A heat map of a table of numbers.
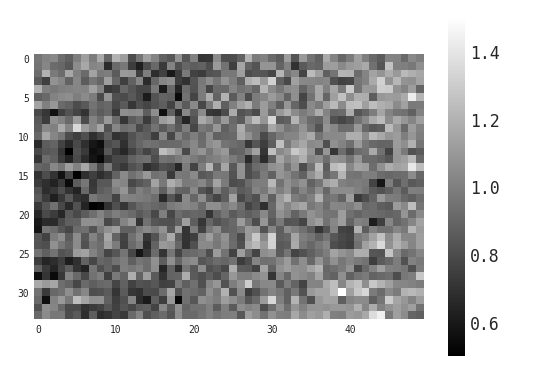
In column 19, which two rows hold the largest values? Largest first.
28, 21
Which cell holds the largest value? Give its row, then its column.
30, 39
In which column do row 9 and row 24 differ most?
44
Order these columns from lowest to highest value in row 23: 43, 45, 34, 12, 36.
36, 12, 34, 45, 43
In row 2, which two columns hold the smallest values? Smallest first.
17, 15
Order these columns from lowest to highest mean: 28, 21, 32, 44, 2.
2, 21, 28, 32, 44
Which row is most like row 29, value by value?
6
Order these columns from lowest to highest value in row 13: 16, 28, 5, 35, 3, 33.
3, 5, 28, 16, 35, 33
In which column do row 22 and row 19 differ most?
8
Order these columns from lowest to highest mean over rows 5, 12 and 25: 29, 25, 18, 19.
18, 25, 19, 29
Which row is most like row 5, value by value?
14
